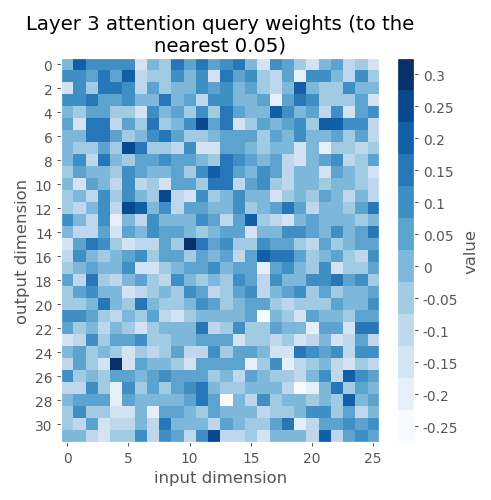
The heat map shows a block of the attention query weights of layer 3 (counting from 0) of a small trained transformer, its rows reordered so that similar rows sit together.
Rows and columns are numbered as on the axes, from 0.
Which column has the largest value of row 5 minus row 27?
19
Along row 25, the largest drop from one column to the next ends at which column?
5
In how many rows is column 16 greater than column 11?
6
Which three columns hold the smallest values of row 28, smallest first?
13, 4, 15
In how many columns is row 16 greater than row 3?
10
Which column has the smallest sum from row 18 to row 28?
18
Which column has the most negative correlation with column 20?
11
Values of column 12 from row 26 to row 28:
-0.05 0 0.05
